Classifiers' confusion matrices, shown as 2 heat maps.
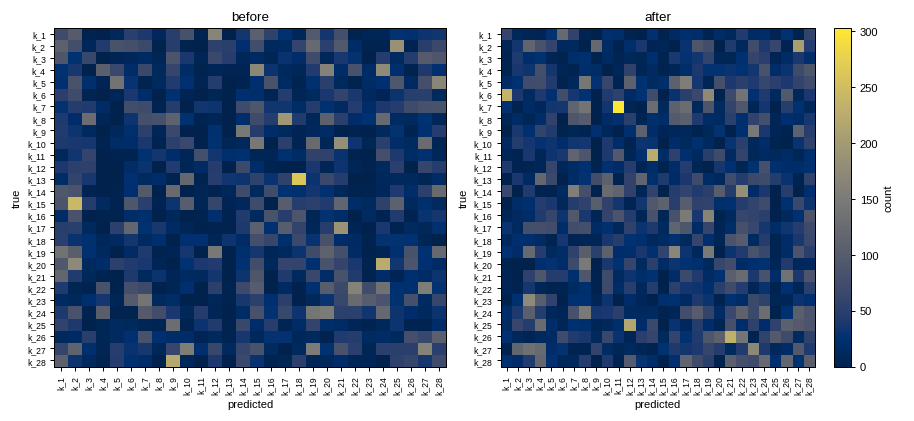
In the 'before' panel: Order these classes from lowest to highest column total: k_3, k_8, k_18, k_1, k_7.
k_8, k_3, k_18, k_7, k_1
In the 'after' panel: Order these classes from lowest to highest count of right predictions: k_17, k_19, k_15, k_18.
k_18, k_17, k_15, k_19
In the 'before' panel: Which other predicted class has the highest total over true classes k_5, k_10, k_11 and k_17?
k_21
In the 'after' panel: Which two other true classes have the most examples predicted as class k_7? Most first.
k_14, k_11
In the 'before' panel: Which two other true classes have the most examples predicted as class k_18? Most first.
k_13, k_16
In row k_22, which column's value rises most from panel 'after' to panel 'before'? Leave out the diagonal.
k_27
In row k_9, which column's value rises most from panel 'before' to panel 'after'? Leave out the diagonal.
k_23
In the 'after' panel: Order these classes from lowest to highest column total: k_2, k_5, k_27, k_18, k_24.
k_2, k_5, k_18, k_27, k_24
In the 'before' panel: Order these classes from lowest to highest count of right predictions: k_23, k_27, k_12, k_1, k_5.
k_12, k_1, k_23, k_5, k_27
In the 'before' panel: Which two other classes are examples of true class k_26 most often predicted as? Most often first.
k_28, k_7
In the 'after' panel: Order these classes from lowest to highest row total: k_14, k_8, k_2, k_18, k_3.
k_3, k_18, k_8, k_2, k_14
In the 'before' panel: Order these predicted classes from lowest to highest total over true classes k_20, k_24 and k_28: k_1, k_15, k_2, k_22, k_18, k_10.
k_10, k_22, k_18, k_15, k_1, k_2
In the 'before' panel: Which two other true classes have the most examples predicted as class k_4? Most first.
k_24, k_22
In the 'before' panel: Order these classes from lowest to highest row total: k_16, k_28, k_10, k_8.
k_16, k_28, k_10, k_8
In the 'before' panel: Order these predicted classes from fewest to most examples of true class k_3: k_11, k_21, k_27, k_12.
k_11, k_21, k_12, k_27
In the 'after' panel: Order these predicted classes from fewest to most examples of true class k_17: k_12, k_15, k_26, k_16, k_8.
k_15, k_26, k_12, k_8, k_16
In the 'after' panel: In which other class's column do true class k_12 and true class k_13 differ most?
k_4
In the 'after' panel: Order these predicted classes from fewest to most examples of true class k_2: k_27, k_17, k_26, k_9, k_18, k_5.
k_26, k_17, k_5, k_18, k_9, k_27
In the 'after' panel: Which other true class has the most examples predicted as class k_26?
k_21
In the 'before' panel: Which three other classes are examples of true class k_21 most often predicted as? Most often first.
k_1, k_15, k_19
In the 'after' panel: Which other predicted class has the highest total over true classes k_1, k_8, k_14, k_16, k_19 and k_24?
k_7
